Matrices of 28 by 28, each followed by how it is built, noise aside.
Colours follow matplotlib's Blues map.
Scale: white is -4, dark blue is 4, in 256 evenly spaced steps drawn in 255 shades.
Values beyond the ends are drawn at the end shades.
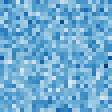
noise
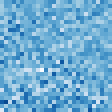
lower triangular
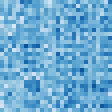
blocks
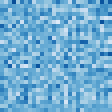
low rank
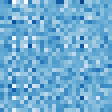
low rank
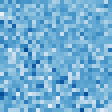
lower triangular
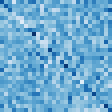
diagonal
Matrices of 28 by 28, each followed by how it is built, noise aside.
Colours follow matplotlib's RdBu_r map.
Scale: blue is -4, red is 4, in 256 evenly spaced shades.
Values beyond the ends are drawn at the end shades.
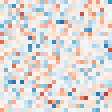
noise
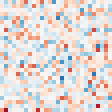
noise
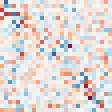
banded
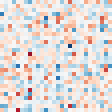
low rank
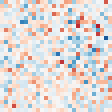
upper triangular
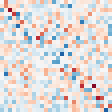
banded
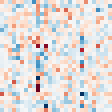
uneven columns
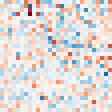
upper triangular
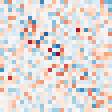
banded
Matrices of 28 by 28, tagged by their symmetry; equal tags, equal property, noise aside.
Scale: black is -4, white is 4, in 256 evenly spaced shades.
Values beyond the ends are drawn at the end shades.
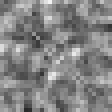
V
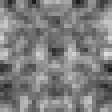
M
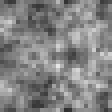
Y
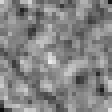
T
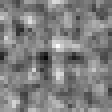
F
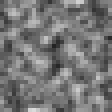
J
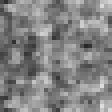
Y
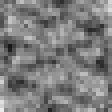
J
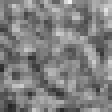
F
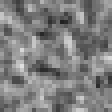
F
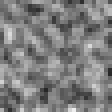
F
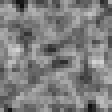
J
